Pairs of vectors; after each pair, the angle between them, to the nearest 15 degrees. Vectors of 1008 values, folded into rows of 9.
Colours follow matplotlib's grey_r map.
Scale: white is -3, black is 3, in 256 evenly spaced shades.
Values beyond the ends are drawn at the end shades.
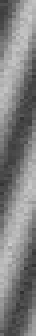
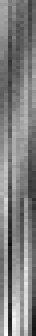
120 degrees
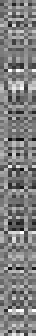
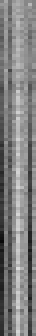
105 degrees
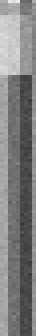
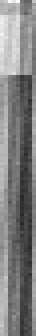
15 degrees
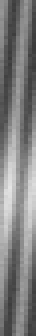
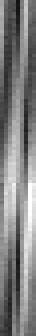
30 degrees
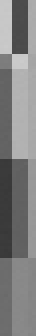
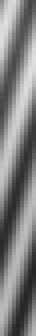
75 degrees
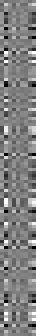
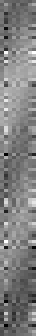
45 degrees
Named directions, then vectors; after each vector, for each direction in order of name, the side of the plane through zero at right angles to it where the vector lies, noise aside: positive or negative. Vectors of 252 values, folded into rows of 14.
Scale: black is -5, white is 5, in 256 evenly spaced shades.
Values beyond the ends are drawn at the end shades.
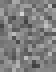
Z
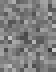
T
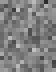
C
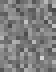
negative, positive, negative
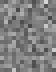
negative, positive, positive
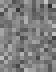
negative, positive, negative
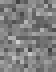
positive, positive, negative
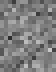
negative, negative, negative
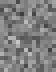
positive, positive, negative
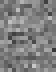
positive, negative, negative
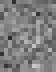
negative, negative, negative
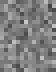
negative, positive, negative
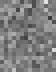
negative, positive, positive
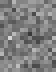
positive, positive, positive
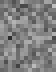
negative, negative, negative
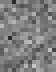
negative, negative, negative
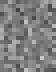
negative, positive, negative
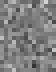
negative, positive, positive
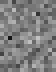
negative, negative, negative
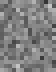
positive, negative, positive
